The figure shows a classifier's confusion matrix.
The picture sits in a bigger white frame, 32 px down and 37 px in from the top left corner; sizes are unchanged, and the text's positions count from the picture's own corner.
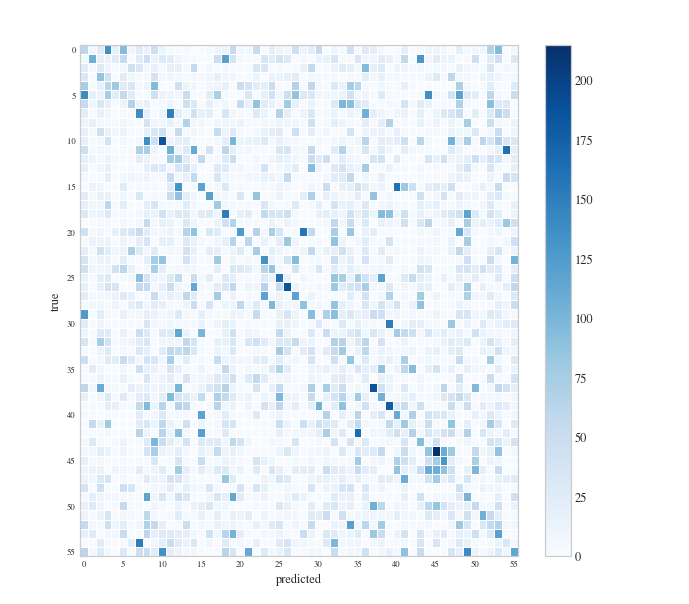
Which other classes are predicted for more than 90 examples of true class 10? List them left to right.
8, 19, 47
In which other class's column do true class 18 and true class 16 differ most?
49
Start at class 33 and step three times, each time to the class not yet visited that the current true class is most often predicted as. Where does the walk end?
11
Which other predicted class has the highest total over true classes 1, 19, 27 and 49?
43
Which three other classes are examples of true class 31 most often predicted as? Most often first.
12, 15, 40
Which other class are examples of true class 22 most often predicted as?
6
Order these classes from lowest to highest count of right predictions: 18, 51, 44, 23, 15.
44, 51, 15, 23, 18
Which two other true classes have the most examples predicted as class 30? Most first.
39, 0
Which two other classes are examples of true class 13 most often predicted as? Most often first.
29, 36
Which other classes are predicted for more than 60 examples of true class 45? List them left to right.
35, 40, 46, 50
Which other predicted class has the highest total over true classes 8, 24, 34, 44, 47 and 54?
45
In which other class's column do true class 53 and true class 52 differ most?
34
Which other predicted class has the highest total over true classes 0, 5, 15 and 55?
3
